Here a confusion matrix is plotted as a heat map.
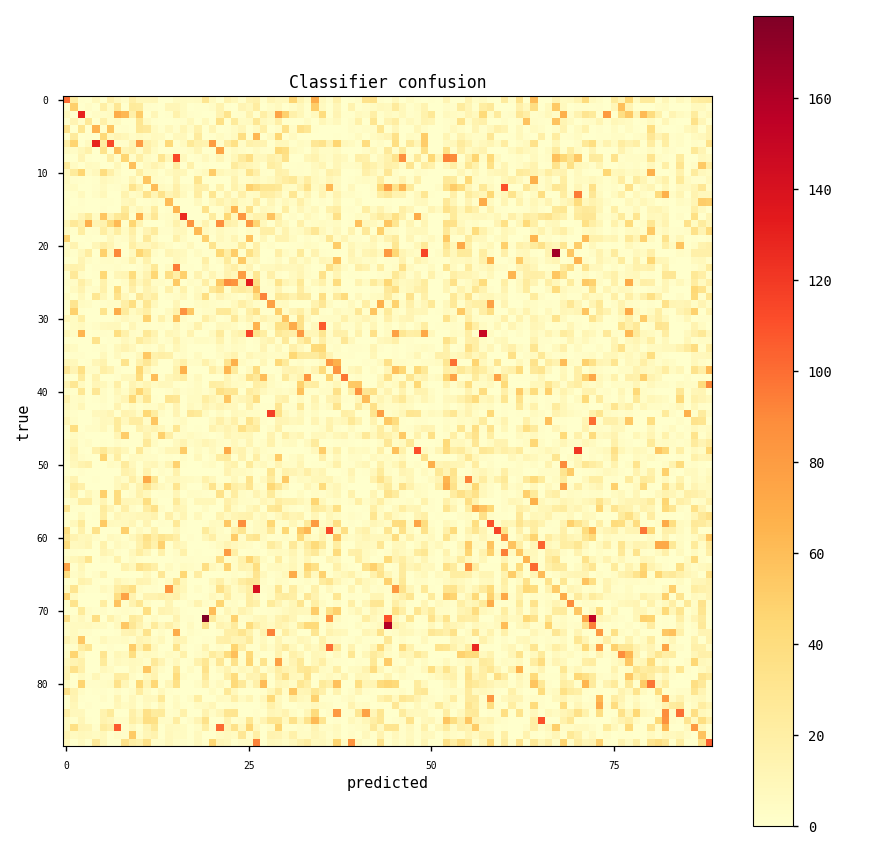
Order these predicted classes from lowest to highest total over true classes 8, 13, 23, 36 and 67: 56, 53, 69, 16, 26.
16, 69, 56, 26, 53
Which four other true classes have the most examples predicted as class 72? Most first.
71, 44, 38, 59
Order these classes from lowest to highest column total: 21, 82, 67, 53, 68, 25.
21, 67, 53, 68, 25, 82
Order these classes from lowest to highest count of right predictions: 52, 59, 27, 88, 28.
52, 28, 27, 88, 59
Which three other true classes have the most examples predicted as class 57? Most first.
32, 14, 56
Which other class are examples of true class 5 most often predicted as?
26
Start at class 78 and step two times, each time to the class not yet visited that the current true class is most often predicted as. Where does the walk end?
60
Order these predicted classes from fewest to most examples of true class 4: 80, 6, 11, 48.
48, 11, 80, 6
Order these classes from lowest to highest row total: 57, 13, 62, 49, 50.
49, 57, 50, 62, 13
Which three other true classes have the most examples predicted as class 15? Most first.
8, 23, 73
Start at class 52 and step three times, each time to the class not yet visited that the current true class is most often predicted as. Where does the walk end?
0
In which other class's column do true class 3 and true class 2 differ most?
74
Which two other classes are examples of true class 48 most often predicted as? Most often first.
70, 22
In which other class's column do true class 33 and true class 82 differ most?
58
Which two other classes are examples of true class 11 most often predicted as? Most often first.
64, 55
